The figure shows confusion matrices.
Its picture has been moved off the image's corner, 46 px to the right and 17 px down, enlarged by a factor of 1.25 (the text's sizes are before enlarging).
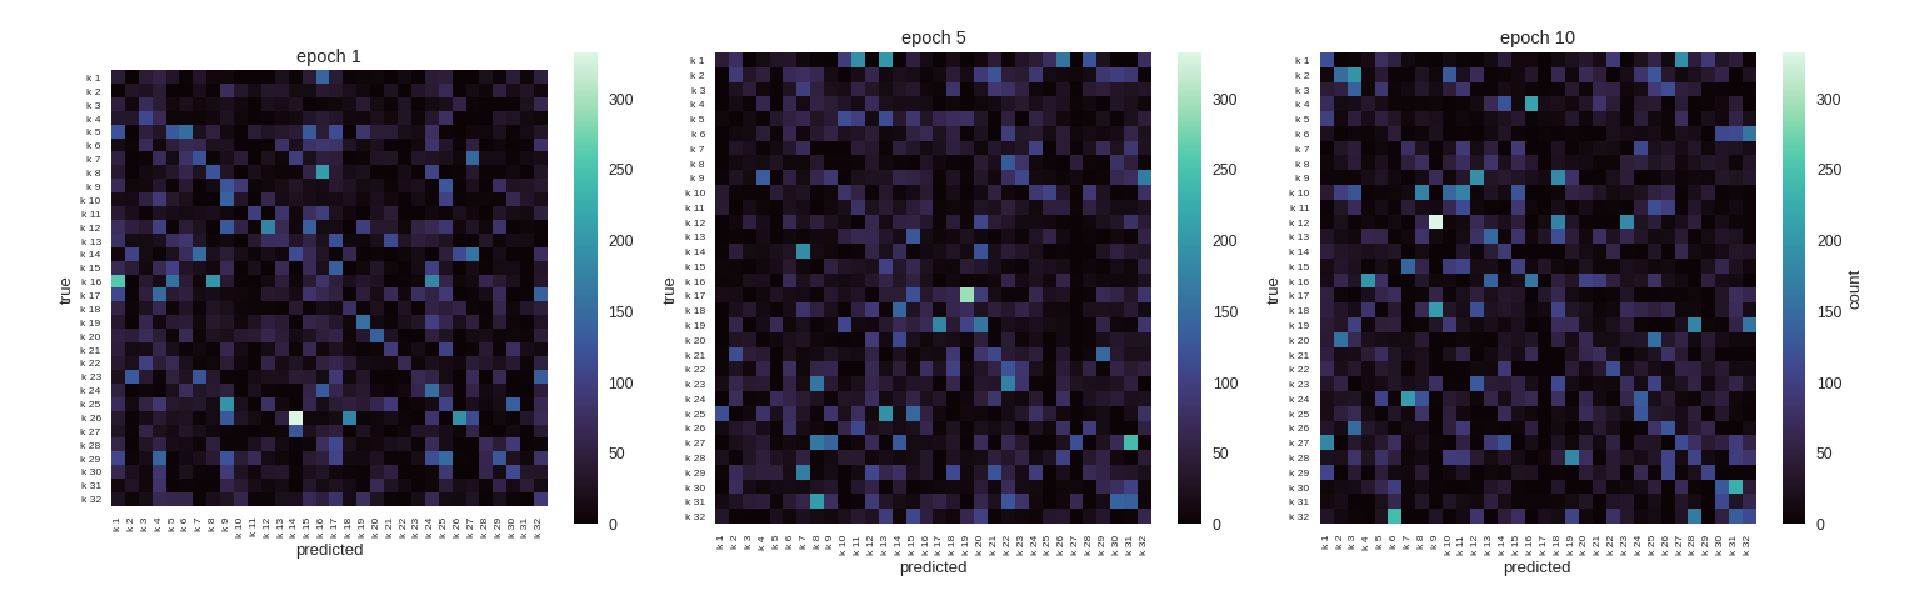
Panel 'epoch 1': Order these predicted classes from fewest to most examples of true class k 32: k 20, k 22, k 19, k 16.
k 22, k 20, k 16, k 19
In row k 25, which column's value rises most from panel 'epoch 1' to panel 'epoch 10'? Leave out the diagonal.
k 24
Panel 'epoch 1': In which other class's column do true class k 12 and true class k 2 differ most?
k 15
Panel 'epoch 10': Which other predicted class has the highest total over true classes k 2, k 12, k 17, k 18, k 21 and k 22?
k 9
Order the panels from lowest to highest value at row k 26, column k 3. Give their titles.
epoch 1, epoch 5, epoch 10
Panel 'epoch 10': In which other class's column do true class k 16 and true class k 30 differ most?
k 31
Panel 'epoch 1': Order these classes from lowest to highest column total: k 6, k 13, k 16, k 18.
k 18, k 13, k 6, k 16
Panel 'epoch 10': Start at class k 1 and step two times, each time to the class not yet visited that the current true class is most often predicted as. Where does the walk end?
k 14
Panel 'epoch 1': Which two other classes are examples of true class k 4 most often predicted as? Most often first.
k 3, k 25
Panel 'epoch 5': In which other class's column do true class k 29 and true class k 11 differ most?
k 7
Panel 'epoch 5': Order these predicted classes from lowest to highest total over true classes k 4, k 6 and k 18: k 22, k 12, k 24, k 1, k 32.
k 1, k 32, k 24, k 22, k 12
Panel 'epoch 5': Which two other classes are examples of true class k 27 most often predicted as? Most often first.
k 31, k 8
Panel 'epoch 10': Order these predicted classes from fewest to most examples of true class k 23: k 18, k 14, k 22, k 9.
k 22, k 14, k 9, k 18
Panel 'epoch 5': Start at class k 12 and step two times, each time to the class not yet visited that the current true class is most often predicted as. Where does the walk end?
k 14
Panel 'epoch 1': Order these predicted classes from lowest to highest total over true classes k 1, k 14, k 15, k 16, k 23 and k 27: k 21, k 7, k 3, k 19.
k 21, k 19, k 3, k 7
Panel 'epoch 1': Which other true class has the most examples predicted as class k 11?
k 29
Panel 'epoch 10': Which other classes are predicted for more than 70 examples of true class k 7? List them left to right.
k 11, k 15, k 24
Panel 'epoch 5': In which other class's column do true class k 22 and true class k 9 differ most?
k 32
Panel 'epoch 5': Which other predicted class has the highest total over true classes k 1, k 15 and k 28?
k 13
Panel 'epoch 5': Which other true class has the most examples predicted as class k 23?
k 9
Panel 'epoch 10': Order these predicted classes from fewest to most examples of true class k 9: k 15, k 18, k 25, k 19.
k 25, k 15, k 19, k 18
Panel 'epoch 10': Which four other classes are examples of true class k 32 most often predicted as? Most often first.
k 6, k 28, k 31, k 19
